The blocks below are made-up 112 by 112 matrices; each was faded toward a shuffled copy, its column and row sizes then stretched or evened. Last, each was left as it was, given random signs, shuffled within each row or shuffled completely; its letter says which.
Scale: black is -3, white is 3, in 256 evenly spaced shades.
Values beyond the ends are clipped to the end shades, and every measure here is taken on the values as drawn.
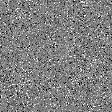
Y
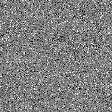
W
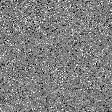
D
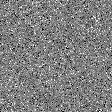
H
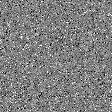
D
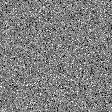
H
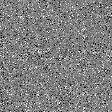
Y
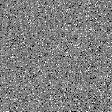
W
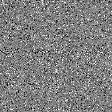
Y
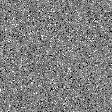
Y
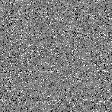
W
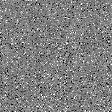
W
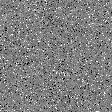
H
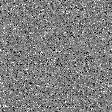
D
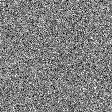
H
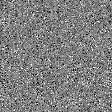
Y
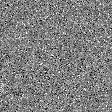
H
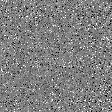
W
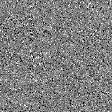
W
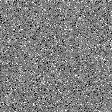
D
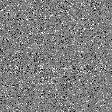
W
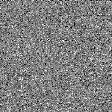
W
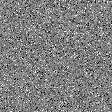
H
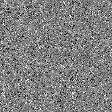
Y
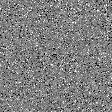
D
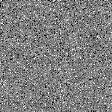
Y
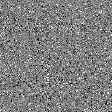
W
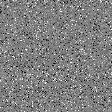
Y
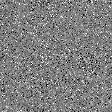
Y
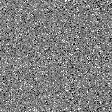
W
